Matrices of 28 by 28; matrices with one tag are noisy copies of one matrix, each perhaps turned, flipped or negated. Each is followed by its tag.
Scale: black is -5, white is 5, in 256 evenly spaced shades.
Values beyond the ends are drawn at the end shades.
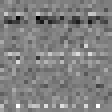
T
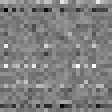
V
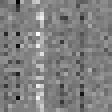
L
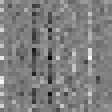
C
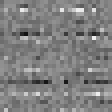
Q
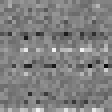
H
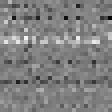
L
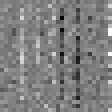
C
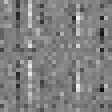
Q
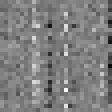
H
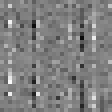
Q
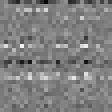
H
